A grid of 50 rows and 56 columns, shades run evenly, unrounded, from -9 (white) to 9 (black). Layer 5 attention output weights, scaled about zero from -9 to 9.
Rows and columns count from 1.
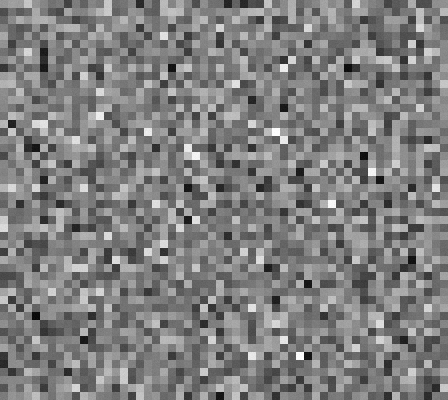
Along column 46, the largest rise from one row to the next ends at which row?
20
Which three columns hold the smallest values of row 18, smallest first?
36, 10, 17
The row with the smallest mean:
2
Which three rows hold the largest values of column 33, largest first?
24, 3, 1
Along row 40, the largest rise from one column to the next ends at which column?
5
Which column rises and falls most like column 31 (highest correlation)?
49
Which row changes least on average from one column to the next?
31
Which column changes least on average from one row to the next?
8
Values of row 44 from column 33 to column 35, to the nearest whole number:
-2 -3 -2
